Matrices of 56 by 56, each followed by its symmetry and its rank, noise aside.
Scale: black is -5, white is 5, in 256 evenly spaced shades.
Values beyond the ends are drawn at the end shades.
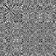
symmetric, rank five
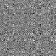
antisymmetric, rank six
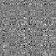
no symmetry, rank five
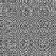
no symmetry, rank five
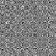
symmetric, rank five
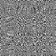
antisymmetric, rank six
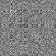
symmetric, rank five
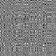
antisymmetric, rank four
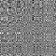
antisymmetric, rank six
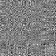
no symmetry, rank six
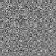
no symmetry, rank six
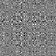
antisymmetric, rank four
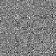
symmetric, rank five
